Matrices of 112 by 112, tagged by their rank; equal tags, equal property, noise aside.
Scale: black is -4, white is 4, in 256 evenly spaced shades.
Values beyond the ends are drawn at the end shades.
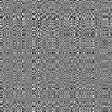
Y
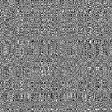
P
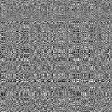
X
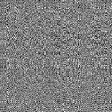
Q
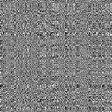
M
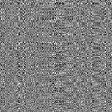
M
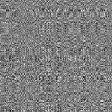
Q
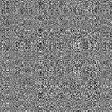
Q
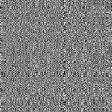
M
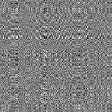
X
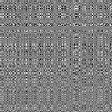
Y
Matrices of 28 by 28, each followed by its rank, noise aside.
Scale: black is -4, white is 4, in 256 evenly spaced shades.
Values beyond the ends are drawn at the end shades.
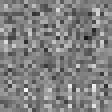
six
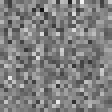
six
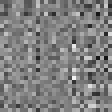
four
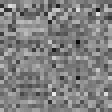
five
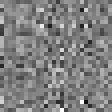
five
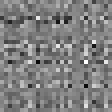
three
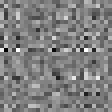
three
